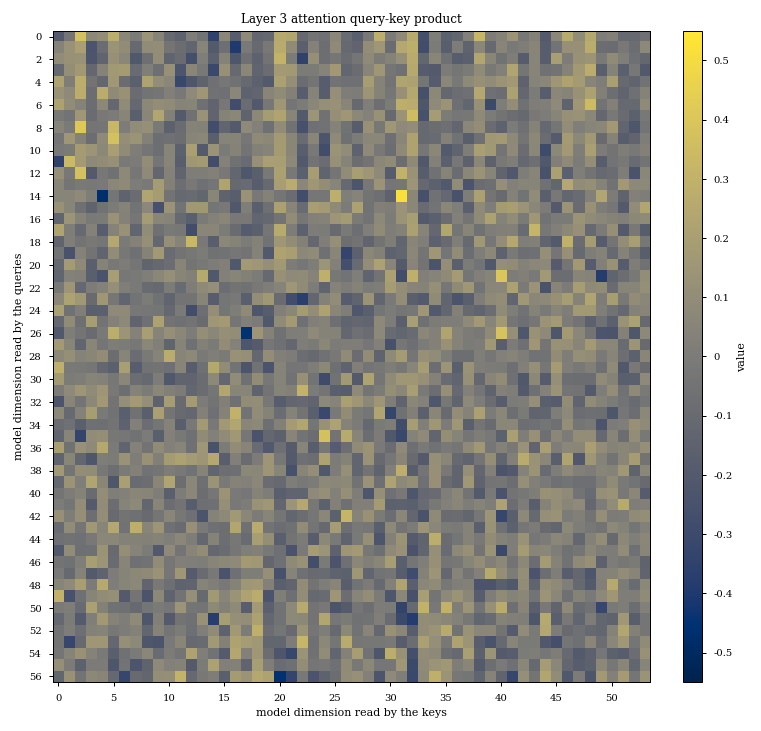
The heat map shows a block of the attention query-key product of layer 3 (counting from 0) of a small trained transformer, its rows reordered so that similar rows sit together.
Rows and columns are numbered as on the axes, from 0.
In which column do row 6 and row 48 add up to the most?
31
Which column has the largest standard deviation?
32
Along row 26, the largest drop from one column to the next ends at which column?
17
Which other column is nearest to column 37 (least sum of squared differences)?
3
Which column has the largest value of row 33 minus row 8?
16
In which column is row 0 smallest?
14
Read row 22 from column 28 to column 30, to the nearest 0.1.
0 0 0.2
